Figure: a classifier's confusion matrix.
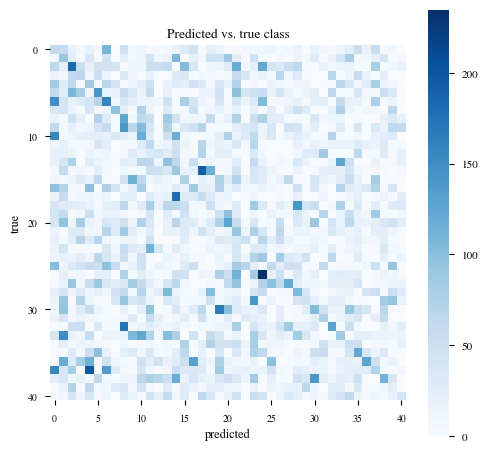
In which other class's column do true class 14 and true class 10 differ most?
17
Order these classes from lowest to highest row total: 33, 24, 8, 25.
24, 8, 25, 33
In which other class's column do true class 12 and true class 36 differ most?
16
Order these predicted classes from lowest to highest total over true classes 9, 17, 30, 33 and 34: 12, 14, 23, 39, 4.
12, 39, 4, 23, 14
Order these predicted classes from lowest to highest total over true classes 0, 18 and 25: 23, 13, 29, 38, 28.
38, 29, 13, 23, 28
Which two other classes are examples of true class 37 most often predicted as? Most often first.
4, 0
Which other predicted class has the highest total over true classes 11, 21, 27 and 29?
23
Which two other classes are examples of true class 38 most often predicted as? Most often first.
30, 14
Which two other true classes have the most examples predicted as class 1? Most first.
33, 36
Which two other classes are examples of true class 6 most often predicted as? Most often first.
0, 24
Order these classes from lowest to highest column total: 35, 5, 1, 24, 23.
35, 5, 24, 1, 23
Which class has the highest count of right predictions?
2
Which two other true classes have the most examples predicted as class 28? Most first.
18, 33
